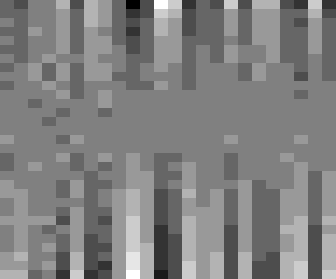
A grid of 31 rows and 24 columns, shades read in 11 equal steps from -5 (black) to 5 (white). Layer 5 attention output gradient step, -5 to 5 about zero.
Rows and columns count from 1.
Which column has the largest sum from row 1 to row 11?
12
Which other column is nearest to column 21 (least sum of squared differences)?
16
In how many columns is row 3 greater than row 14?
10
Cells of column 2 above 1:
2
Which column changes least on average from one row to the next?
15
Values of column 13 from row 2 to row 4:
2 1 1
